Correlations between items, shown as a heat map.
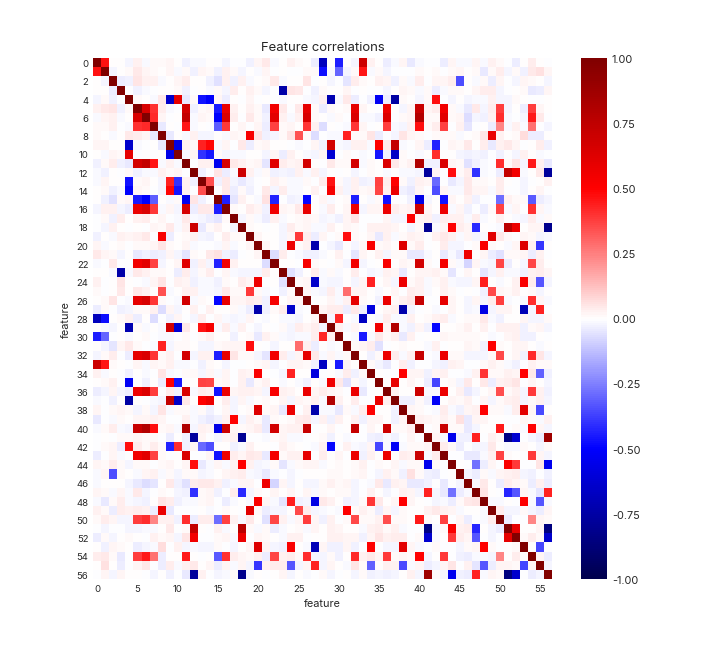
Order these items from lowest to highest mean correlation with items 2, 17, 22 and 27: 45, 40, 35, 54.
45, 35, 54, 40
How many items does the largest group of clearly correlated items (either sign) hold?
14
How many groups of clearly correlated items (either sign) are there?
10
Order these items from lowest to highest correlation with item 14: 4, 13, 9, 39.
4, 39, 13, 9
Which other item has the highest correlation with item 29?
37
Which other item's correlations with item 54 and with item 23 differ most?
3
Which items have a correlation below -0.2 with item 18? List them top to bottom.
41, 47, 56
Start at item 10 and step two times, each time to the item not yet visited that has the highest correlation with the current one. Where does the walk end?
42
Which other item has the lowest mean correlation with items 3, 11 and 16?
15
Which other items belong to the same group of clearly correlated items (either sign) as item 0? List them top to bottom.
1, 28, 30, 33
